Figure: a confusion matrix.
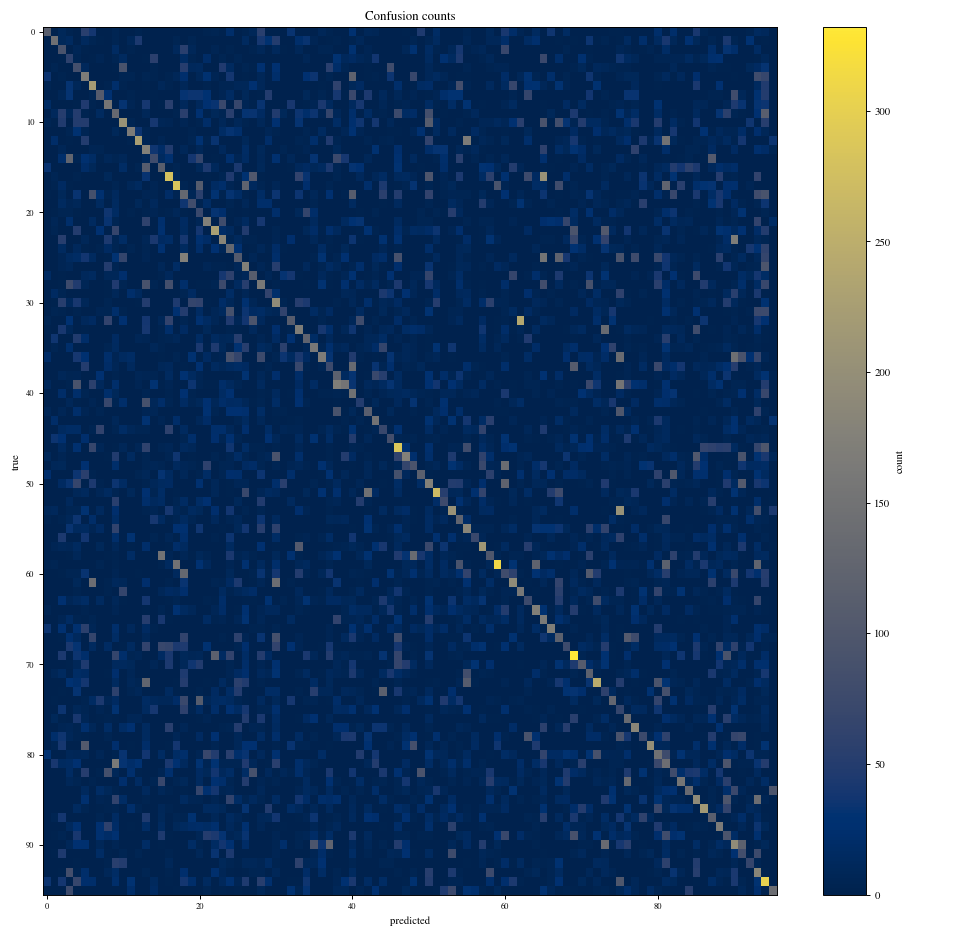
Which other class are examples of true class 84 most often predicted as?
95
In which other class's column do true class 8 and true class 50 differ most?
60
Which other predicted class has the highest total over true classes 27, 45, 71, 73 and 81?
9
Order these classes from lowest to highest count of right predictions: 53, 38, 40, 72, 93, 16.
38, 40, 93, 53, 72, 16
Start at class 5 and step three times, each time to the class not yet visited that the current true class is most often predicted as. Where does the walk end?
75
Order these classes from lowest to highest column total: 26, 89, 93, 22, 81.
22, 89, 26, 81, 93
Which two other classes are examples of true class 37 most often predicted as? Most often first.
40, 69
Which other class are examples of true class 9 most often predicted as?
94
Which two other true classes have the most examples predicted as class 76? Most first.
83, 67
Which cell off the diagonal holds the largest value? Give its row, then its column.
32, 62
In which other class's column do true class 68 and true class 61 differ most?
6
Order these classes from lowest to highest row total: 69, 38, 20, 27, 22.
20, 38, 27, 22, 69
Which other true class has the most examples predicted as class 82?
49
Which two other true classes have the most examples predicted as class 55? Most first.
12, 72
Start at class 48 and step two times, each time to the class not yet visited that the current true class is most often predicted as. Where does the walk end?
18
